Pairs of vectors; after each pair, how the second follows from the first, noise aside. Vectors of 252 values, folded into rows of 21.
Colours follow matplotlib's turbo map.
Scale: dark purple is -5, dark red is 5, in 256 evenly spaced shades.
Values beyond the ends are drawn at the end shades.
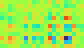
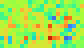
sign-scrambled.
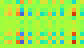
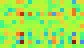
sign-scrambled.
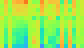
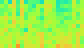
reversed, shrunk.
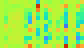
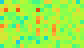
reversed, negated, partly zeroed.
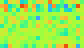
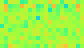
shrunk.
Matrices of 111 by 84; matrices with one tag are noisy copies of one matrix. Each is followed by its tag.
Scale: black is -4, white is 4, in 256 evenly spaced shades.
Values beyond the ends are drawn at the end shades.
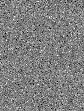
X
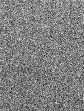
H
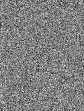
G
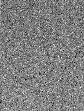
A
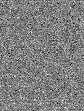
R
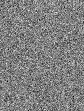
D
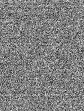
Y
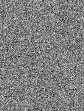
D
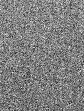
H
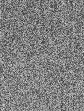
A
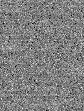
Y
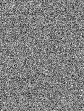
R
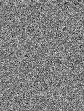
G
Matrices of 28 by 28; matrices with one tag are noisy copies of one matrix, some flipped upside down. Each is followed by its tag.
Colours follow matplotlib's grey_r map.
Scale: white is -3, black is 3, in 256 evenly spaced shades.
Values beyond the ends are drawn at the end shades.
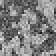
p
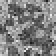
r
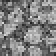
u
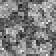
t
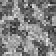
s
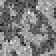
p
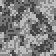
p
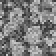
u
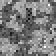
t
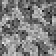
s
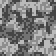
t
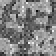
t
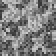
s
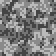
t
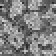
u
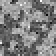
p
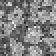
u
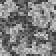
t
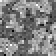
t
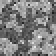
t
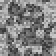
r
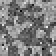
r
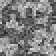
t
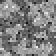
t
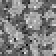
u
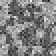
r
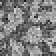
u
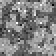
t
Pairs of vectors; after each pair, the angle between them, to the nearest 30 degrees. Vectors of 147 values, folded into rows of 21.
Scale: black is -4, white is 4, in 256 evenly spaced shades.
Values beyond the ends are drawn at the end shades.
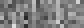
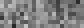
150 degrees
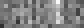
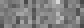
30 degrees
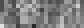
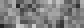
150 degrees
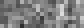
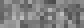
60 degrees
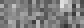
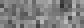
150 degrees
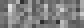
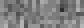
120 degrees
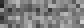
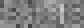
90 degrees
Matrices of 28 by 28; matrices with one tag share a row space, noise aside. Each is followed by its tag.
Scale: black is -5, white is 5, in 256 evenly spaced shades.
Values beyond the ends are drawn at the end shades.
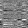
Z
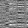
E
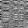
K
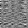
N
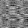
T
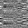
Z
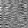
N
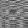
T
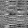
E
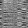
Z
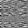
N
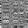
K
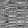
E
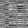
E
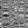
K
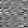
N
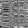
K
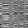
K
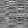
E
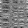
K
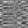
Z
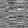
E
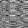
T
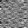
N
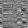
Z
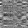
Z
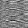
T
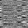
Z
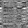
Z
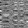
K
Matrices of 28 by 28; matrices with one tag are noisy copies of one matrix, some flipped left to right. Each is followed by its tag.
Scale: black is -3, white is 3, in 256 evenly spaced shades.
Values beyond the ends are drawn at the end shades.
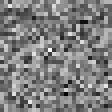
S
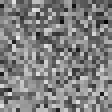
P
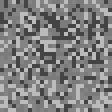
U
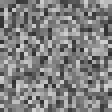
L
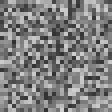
U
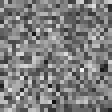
S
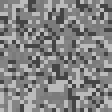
U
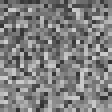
P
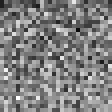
P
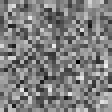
U
